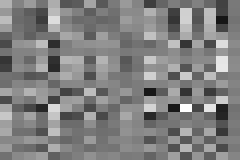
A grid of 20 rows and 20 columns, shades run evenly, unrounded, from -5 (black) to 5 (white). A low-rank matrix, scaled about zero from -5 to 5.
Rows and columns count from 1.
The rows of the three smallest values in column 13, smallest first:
12, 15, 1
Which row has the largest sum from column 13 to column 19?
8
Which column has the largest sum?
16
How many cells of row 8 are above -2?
18
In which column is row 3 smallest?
19
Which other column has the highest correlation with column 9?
7
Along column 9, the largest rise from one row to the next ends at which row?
13
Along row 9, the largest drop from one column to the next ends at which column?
5
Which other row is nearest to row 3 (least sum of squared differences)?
17
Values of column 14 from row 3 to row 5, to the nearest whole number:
0 0 1
